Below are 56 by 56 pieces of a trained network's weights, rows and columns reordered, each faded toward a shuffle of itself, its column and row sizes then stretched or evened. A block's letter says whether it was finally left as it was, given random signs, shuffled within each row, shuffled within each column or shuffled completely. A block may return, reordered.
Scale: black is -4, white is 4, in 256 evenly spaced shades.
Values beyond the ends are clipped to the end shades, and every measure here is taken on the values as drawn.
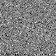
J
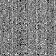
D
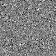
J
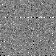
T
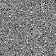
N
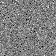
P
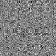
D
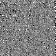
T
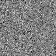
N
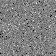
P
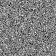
P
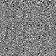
D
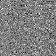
T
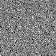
T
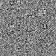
D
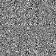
T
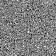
P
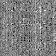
D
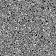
P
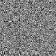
D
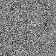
N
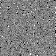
N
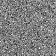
P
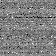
J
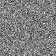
J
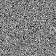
J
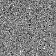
N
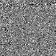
T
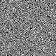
J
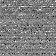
J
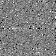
T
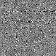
T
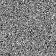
P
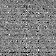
D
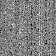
N
